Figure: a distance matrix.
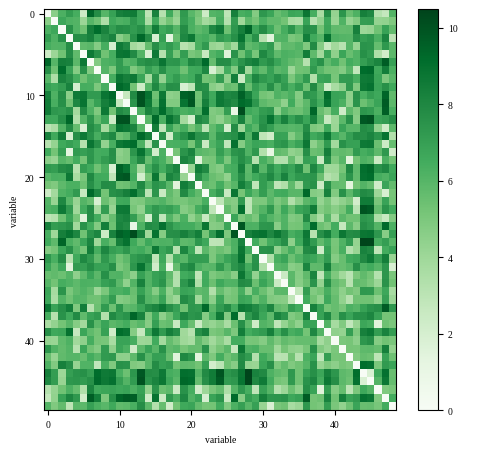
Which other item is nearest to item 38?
46
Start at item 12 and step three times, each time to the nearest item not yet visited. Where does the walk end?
4
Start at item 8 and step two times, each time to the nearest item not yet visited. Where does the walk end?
37
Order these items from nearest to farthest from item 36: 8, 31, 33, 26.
33, 26, 8, 31
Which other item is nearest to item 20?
13
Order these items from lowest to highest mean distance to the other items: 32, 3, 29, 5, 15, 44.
32, 5, 29, 3, 15, 44
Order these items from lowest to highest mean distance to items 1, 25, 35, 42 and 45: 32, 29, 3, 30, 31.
32, 29, 31, 3, 30
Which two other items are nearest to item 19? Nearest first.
9, 4
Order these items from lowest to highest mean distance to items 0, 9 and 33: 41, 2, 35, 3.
41, 35, 2, 3
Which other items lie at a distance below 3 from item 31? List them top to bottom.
3, 15, 17, 48
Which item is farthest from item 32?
27
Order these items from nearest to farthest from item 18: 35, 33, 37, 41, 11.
33, 35, 11, 41, 37
